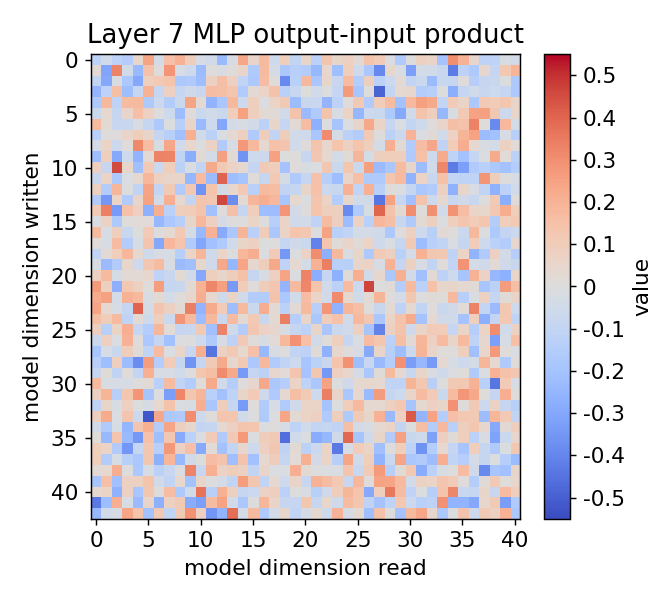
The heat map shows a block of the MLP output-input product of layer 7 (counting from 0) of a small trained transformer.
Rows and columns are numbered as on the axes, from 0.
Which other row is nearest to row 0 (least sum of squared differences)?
8
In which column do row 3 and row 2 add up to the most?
24
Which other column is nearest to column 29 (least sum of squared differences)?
33
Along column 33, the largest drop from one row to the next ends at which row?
42
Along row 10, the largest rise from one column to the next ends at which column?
2
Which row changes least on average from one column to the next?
15
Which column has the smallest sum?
38
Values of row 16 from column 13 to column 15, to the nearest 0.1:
-0.2 0.2 -0.1
